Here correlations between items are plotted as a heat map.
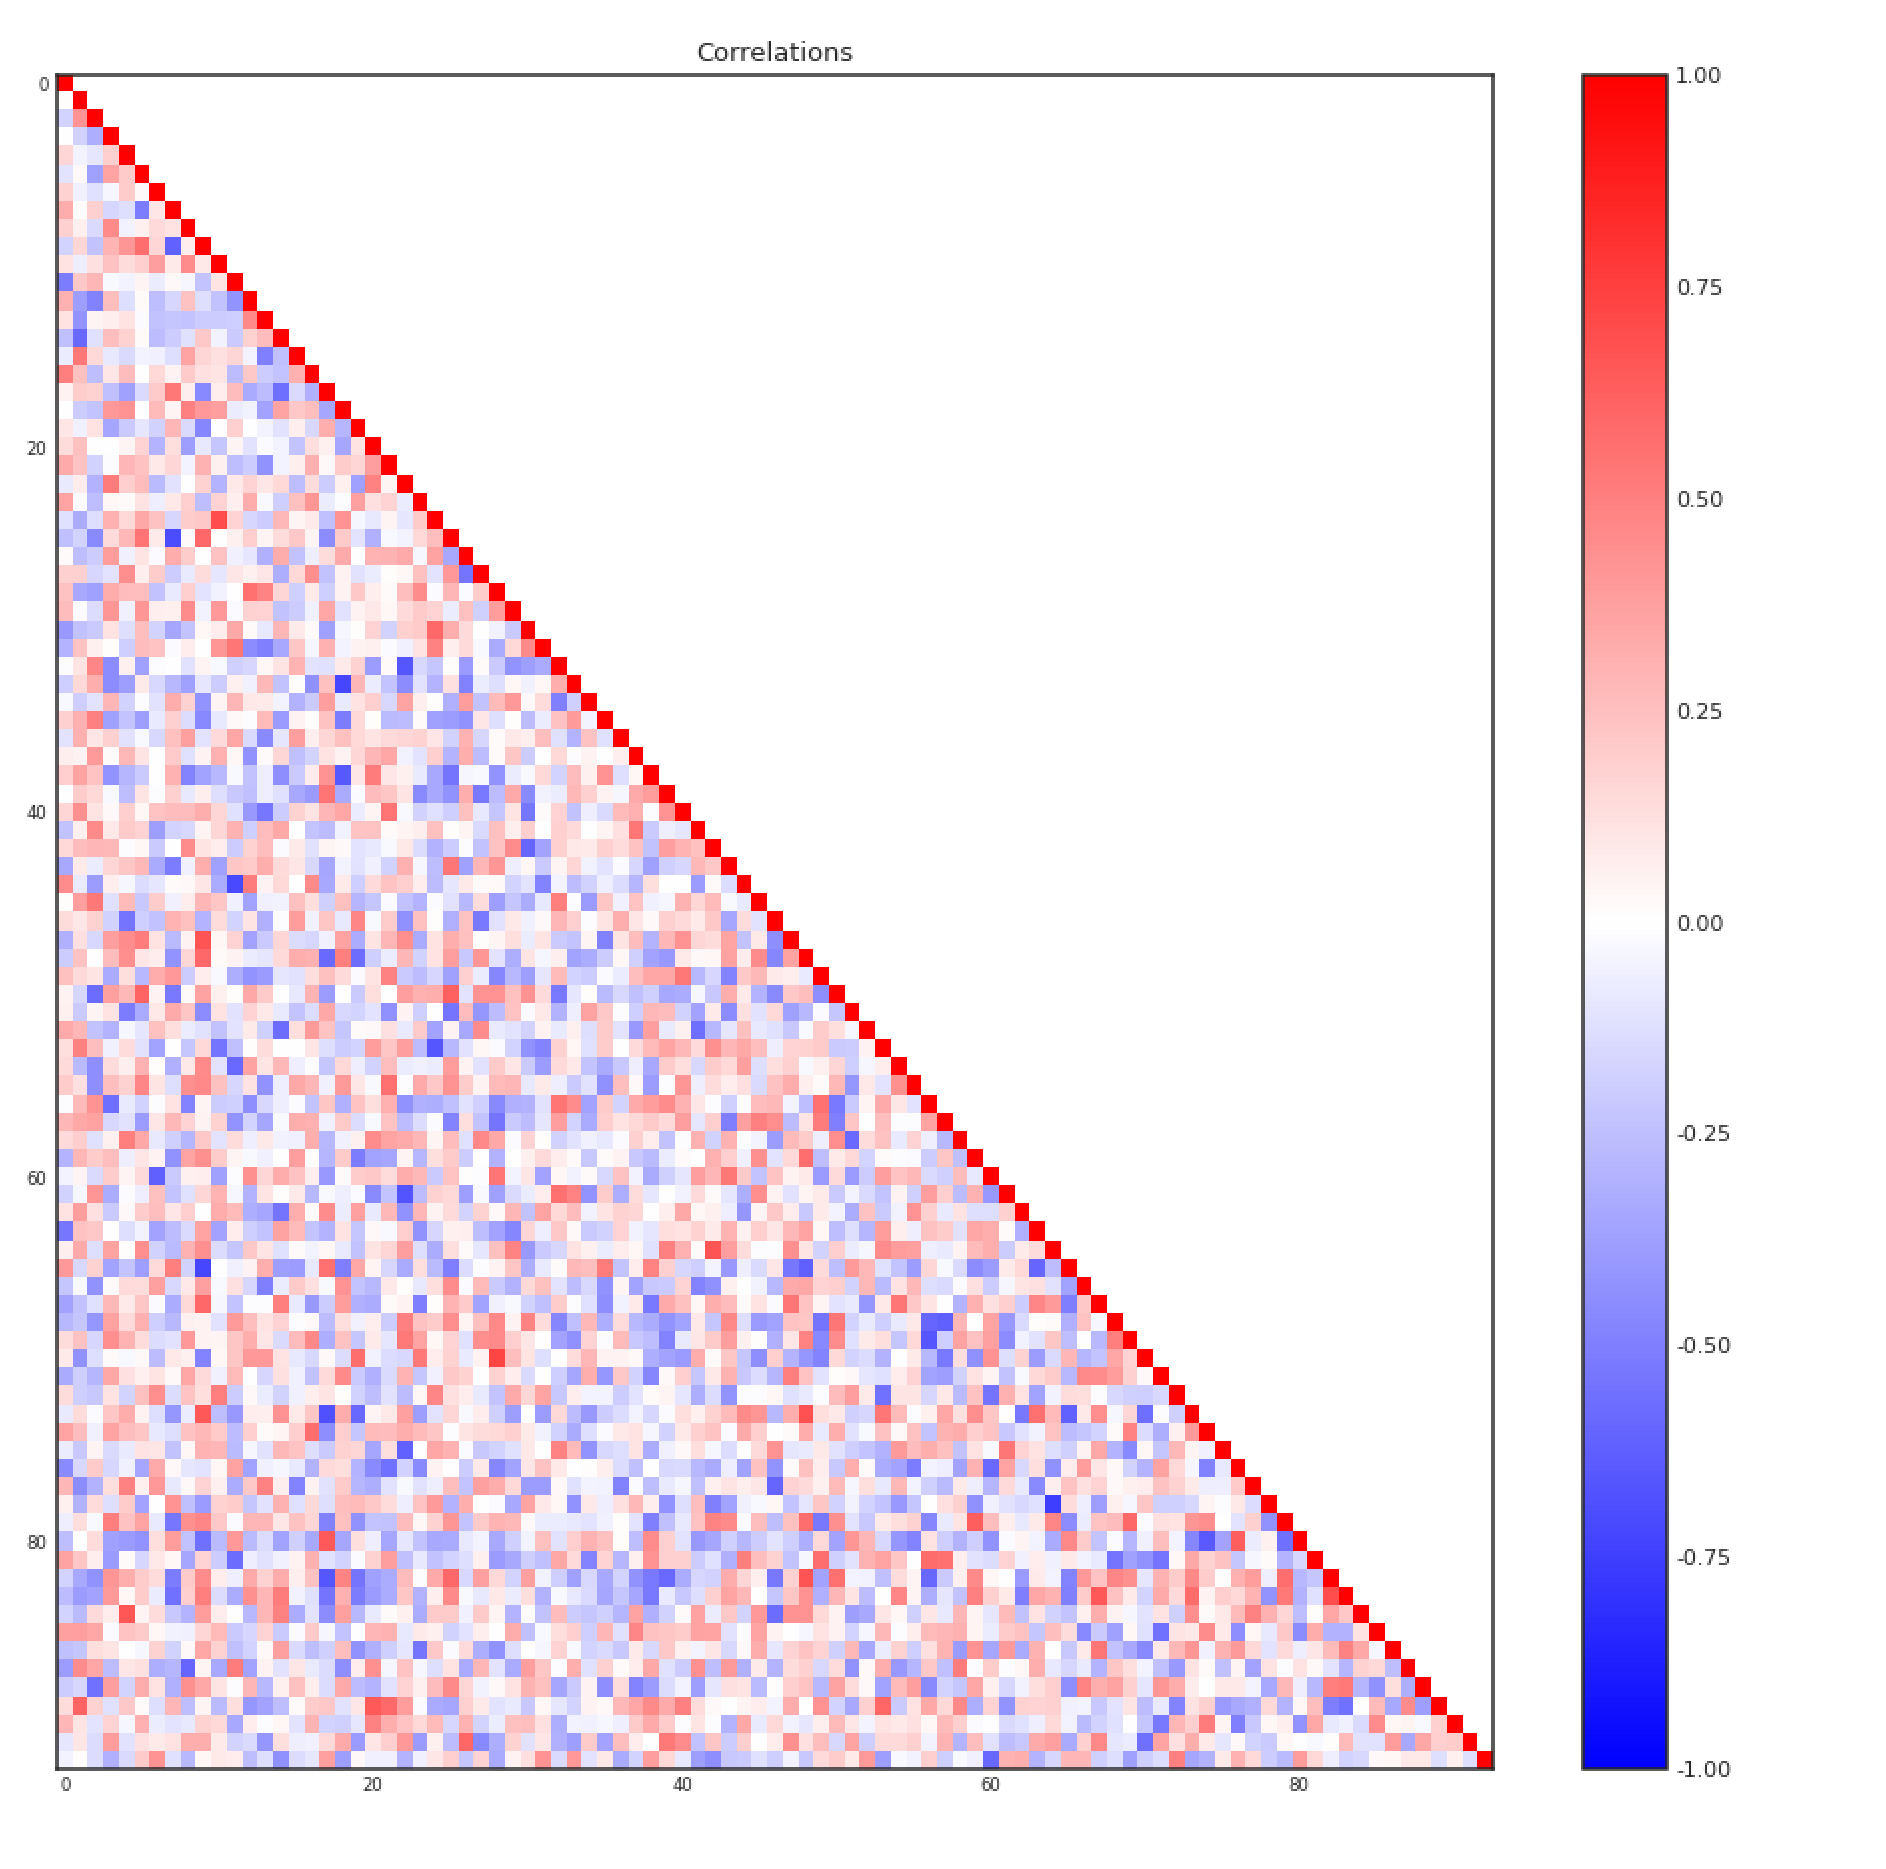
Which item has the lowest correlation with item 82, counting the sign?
17
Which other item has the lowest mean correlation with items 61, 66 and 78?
64
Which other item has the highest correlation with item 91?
26
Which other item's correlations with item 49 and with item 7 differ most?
9
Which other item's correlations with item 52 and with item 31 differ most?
24
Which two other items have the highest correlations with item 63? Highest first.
73, 67
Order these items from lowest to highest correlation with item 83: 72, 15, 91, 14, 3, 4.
15, 4, 72, 91, 3, 14
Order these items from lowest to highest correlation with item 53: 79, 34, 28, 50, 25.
25, 50, 34, 28, 79
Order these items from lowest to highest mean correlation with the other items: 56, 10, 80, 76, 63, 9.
80, 76, 56, 63, 10, 9
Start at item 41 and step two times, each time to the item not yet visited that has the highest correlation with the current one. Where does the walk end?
85
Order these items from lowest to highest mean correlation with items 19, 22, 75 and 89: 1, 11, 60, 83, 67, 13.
83, 13, 67, 11, 1, 60
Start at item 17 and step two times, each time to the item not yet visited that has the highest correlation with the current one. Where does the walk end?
76
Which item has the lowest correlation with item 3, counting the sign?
56
